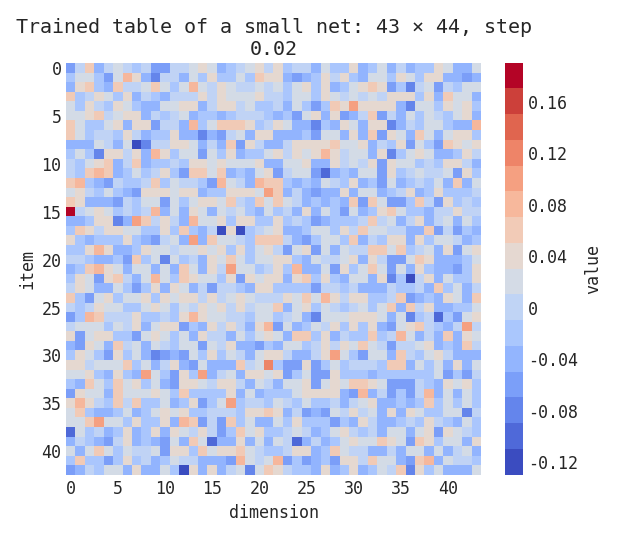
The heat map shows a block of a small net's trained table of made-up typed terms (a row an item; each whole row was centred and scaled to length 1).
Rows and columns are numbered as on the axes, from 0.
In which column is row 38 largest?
18
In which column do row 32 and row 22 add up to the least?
36
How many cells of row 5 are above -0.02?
25
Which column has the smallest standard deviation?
23
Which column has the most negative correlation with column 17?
34
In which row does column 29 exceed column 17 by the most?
41
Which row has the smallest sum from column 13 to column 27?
7
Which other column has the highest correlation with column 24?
12
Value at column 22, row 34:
-0.02
